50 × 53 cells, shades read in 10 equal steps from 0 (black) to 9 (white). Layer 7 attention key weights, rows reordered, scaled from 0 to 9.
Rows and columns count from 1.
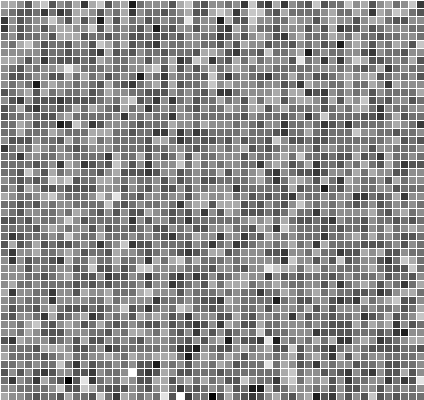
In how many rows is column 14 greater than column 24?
27
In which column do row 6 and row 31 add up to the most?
16
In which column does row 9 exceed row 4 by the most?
20
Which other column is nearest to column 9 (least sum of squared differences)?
30
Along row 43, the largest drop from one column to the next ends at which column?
35
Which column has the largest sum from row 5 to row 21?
45
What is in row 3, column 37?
6
